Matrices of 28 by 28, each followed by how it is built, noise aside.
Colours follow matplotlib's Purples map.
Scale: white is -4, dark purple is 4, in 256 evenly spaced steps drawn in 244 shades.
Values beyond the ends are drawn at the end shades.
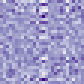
low rank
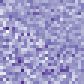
lower triangular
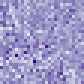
lower triangular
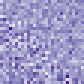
lower triangular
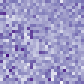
lower triangular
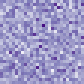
noise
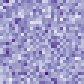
repeating rows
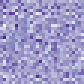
low rank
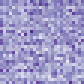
blocks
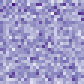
repeating columns
